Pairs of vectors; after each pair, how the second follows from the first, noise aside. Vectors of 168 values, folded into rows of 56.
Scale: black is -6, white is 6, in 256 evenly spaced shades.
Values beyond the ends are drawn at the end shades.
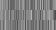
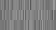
wrapped around, negated, shrunk.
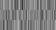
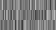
wrapped around, negated.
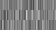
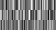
reversed, scaled up.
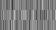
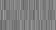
wrapped around, negated, shrunk.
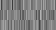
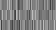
reversed, negated.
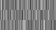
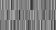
reversed, negated.
